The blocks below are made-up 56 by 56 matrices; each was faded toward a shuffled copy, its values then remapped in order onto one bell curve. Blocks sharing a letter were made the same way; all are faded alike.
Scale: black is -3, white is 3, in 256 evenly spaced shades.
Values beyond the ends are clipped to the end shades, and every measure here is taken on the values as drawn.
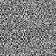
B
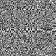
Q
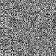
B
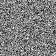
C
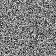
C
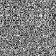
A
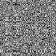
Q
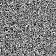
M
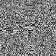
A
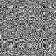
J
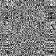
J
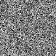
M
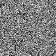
M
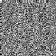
B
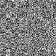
B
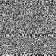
A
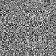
Q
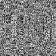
B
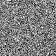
C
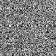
A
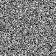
M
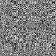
J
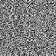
B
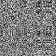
B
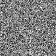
M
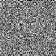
B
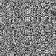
B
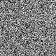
M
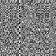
J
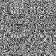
B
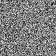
C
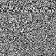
A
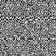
Q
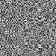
Q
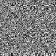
Q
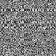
Q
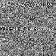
A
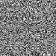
B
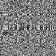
Q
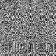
J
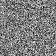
C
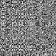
J
